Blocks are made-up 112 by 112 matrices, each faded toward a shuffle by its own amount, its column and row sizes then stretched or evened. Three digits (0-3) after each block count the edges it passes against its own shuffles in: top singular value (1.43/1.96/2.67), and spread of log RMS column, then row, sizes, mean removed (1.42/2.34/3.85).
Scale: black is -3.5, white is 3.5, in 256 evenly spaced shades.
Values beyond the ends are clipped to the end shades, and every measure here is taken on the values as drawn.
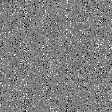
0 2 0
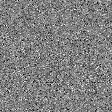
0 0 1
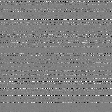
2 0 3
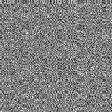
3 0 0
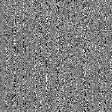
0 3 0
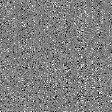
1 2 1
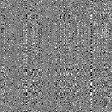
3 2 1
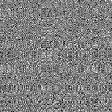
3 0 1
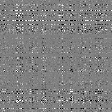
1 2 3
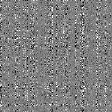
1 3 2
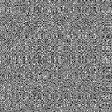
3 1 1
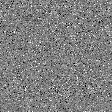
0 0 1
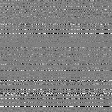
3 0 3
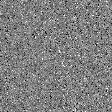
0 1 0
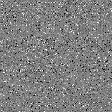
2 0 1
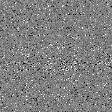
0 0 2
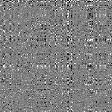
3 2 2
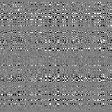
3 2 3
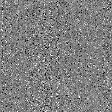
0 2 0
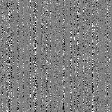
0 3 0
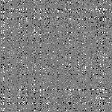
2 2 2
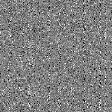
1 2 0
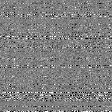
1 1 3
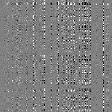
3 3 2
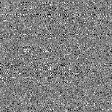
2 1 2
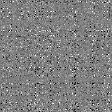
0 2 2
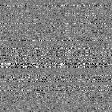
2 0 3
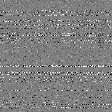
2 0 3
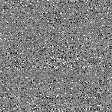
1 0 2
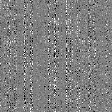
2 3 1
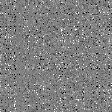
1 2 1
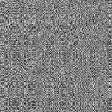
3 2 0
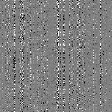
3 3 0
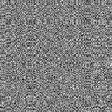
3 1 1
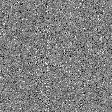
0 1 0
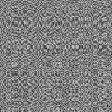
3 1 0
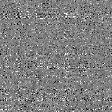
2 1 2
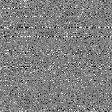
2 0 2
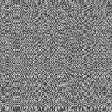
3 1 2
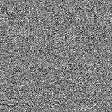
2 0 1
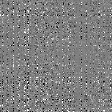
1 3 2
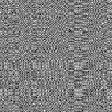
3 0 1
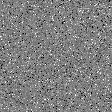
0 0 0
